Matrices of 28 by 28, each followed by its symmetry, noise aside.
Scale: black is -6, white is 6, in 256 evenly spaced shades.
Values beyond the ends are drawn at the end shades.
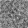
symmetric.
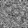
symmetric across the other diagonal.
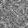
symmetric across the other diagonal.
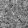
symmetric.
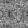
mirrored top to bottom.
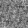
same after a half turn.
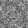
symmetric across the other diagonal.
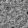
symmetric.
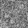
symmetric across the other diagonal.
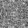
mirrored top to bottom.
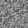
same after a half turn.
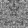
mirrored left to right.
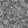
symmetric across the other diagonal.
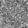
symmetric across the other diagonal.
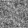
same after a half turn.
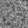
symmetric across the other diagonal.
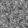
symmetric.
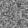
mirrored top to bottom.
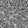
symmetric across the other diagonal.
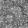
symmetric across the other diagonal.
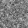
symmetric across the other diagonal.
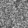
same after a half turn.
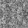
mirrored top to bottom.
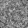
symmetric.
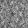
mirrored top to bottom.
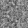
mirrored top to bottom.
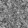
same after a half turn.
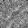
symmetric.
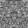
mirrored left to right.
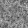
same after a half turn.
